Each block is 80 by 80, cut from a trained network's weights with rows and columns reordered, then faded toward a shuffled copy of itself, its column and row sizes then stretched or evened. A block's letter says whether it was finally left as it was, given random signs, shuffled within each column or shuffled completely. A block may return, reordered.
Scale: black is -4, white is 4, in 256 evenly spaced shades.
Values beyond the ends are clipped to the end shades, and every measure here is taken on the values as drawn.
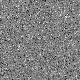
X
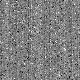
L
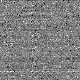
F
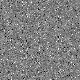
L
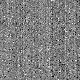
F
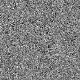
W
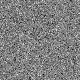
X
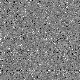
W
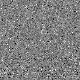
W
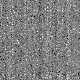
F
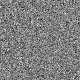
X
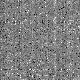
F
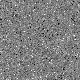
X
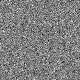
X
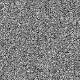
W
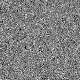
L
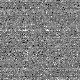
F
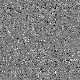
W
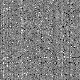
F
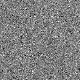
W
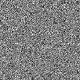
F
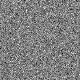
L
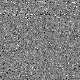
W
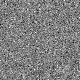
X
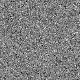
L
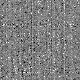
F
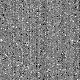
L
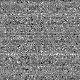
F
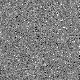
L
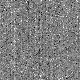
L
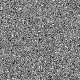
X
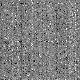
F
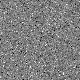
X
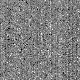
F
